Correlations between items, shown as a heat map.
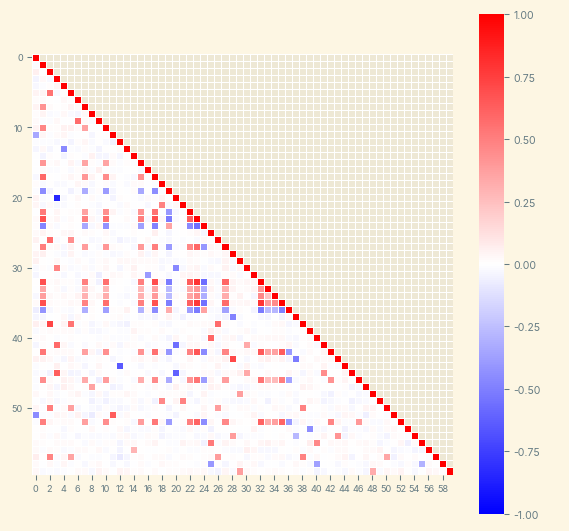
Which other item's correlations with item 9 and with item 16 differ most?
6
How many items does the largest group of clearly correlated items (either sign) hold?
18
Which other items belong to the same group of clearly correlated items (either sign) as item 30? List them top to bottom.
3, 20, 41, 45
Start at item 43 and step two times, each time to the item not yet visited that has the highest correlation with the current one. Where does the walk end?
54
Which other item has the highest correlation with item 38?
2
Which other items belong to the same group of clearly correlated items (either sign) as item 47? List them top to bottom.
8
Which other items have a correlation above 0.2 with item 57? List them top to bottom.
2, 5, 26, 38, 50
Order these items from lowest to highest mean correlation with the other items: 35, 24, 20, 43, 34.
24, 20, 43, 34, 35
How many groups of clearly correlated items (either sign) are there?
15
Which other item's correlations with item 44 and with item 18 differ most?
12
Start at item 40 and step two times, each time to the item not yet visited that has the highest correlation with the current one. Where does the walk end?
55
